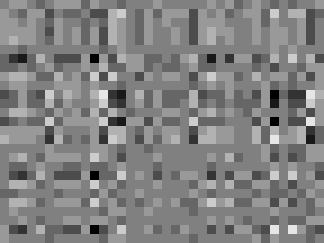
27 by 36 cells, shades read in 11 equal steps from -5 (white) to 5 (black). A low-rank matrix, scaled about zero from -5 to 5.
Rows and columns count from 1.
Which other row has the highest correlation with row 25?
18
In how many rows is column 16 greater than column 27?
8
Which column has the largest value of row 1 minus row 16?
31
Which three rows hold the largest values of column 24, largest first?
7, 20, 26
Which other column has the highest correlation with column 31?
14
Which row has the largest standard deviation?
11
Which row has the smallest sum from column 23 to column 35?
16
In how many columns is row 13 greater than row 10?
8
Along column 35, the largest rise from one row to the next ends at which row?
15
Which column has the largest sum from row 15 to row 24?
22
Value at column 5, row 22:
0
